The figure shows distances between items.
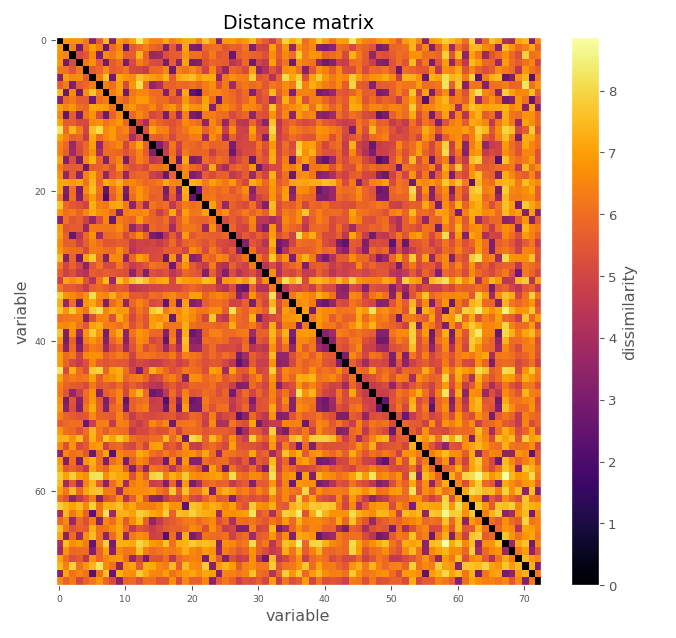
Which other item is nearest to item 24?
8
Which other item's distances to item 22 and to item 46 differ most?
57
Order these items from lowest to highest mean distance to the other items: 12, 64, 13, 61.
61, 13, 64, 12
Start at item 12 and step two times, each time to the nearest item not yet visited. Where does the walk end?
25
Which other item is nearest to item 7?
21
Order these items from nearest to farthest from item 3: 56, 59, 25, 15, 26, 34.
56, 59, 26, 15, 25, 34
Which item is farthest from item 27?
32
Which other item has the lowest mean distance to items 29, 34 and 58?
52
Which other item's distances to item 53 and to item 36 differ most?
58
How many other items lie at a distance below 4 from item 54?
3
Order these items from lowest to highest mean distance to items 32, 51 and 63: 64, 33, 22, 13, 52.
33, 64, 22, 13, 52
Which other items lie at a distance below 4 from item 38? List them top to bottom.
36, 54, 58
